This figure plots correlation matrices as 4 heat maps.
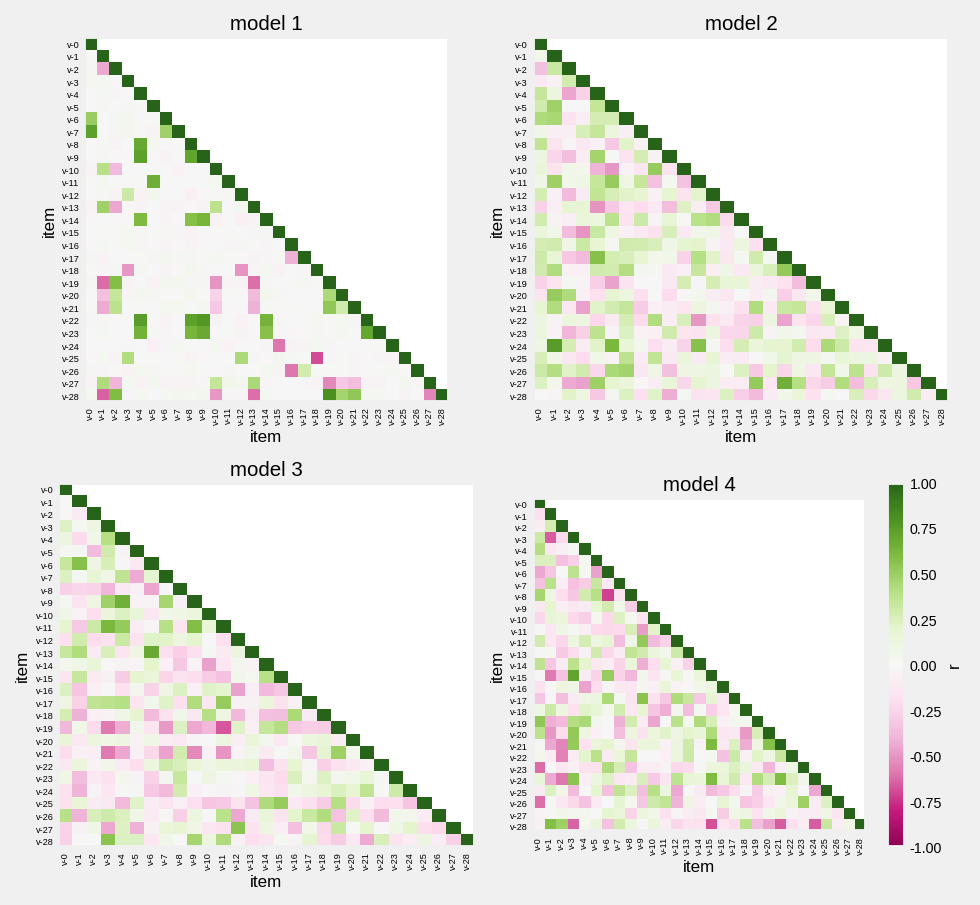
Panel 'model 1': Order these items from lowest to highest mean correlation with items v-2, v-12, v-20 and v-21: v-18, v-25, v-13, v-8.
v-13, v-18, v-8, v-25
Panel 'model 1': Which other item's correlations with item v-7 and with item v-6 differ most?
v-0
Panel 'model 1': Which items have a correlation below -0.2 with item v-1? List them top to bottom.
v-2, v-19, v-20, v-21, v-28
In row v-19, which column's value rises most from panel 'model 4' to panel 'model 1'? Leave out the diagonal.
v-28
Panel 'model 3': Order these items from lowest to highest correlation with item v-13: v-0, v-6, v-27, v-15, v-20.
v-27, v-15, v-20, v-0, v-6
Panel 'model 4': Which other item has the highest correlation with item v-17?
v-9
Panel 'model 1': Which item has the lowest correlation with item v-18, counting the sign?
v-25
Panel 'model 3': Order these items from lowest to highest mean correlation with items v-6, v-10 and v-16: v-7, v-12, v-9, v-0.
v-12, v-9, v-7, v-0
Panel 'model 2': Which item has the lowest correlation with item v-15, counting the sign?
v-3
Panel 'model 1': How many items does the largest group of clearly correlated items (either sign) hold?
9
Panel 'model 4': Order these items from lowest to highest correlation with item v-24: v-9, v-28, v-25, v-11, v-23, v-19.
v-28, v-25, v-11, v-23, v-9, v-19
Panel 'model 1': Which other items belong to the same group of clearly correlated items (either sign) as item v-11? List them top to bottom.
v-5
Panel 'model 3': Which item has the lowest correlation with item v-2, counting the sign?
v-5
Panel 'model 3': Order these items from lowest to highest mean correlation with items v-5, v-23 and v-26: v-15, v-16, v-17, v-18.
v-15, v-17, v-16, v-18
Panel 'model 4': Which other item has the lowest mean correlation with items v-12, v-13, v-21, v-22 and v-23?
v-2
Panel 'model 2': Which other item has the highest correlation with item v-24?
v-1
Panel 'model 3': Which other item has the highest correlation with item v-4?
v-9
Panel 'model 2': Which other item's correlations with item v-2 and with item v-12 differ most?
v-4
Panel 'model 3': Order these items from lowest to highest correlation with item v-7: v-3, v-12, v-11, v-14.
v-14, v-3, v-12, v-11
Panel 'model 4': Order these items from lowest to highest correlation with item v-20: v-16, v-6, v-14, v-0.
v-16, v-6, v-14, v-0
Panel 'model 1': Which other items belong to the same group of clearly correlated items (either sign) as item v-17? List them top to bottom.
v-16, v-26
